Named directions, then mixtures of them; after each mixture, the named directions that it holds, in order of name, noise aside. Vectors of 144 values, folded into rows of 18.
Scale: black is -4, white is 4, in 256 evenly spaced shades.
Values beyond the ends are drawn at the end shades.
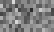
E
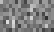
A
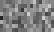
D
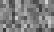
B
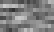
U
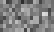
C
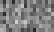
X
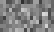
C.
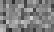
A, X.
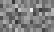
E.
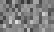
C, E.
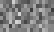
C, E.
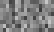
B.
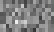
C, X.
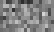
C, U.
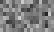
A, C.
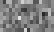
C.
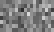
D.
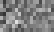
A, E, X.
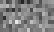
C, E, U.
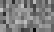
X.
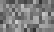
C, X.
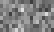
C, D, E.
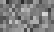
C.
